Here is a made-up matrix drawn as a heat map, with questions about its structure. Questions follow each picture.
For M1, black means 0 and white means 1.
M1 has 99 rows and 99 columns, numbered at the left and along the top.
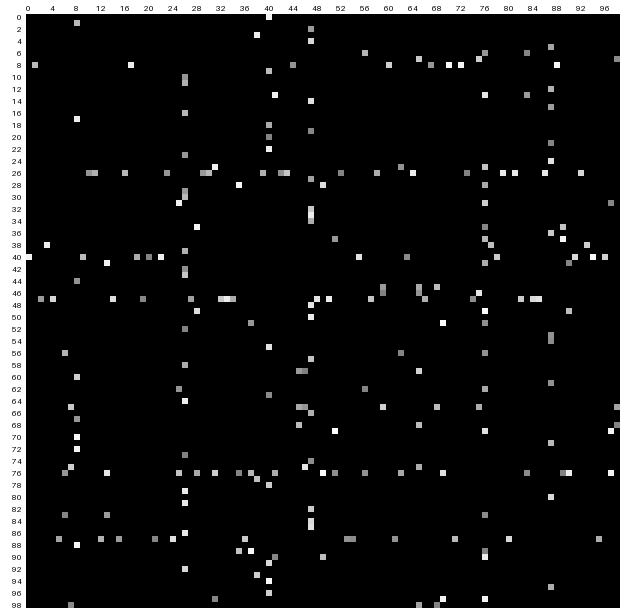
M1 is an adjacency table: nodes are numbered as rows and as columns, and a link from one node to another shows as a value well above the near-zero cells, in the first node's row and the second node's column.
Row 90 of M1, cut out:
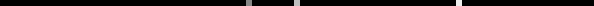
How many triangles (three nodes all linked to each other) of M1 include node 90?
2
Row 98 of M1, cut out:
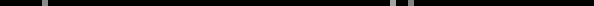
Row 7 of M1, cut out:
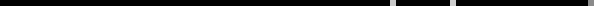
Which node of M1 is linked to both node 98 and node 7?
node 65
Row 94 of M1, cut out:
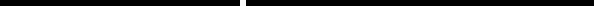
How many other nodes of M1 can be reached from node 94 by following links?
11
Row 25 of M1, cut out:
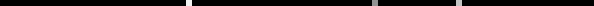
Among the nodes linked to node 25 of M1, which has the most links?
node 76
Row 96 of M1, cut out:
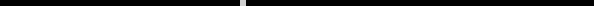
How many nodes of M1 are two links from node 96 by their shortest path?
10
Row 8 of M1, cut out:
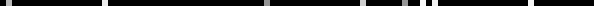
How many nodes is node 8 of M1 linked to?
8
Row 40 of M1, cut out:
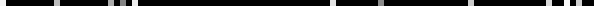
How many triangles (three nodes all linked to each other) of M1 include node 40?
0
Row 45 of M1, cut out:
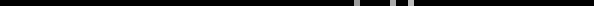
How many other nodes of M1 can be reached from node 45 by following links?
7
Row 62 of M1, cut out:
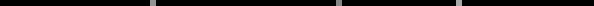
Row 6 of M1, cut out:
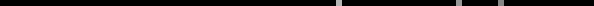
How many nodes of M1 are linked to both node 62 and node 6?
2
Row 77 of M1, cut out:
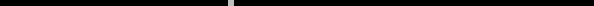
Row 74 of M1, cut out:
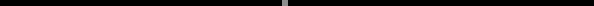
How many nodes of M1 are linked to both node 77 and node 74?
0
